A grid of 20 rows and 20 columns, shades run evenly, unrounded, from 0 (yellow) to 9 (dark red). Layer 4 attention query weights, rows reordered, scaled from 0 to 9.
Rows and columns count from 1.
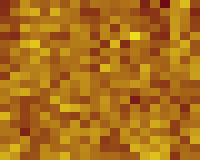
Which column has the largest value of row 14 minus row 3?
19
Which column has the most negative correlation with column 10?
18
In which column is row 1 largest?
17
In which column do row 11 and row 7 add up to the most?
16
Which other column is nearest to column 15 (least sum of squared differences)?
9
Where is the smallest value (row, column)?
5, 14
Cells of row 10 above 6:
2
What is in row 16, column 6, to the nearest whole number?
4
